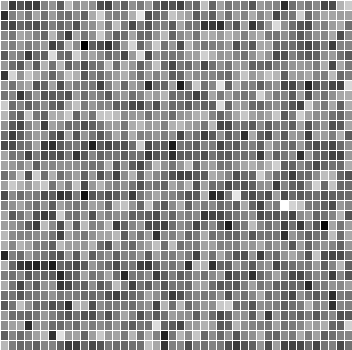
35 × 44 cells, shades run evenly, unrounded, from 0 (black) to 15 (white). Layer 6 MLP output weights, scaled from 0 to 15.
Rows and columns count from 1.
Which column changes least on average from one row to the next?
2
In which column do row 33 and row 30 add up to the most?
20
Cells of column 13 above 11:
4
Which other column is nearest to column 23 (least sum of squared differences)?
13
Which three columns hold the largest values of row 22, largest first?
8, 43, 1
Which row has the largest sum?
12
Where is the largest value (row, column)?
21, 36
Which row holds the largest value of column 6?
19
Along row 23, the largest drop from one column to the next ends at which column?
15
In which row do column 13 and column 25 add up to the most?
34
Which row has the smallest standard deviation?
30
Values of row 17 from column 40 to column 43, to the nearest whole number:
4 6 7 6
